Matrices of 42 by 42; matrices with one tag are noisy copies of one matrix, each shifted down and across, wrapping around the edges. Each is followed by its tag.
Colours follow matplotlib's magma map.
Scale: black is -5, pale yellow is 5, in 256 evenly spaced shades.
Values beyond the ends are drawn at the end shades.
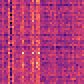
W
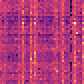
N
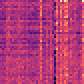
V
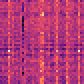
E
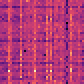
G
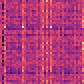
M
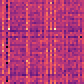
M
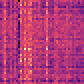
V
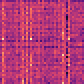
M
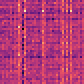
M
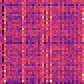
M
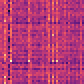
M
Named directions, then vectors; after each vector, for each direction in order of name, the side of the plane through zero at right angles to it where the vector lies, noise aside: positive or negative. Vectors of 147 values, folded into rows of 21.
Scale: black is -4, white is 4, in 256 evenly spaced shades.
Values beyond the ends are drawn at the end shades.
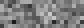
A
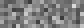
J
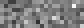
positive, positive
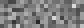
positive, positive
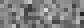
positive, negative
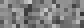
positive, negative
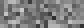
negative, negative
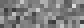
positive, positive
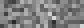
positive, positive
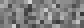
positive, negative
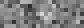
positive, negative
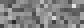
positive, positive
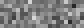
negative, negative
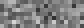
negative, negative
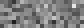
positive, positive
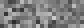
positive, positive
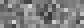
negative, positive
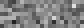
positive, positive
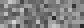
negative, negative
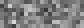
negative, positive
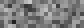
positive, negative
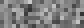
positive, negative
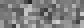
negative, positive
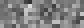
negative, positive
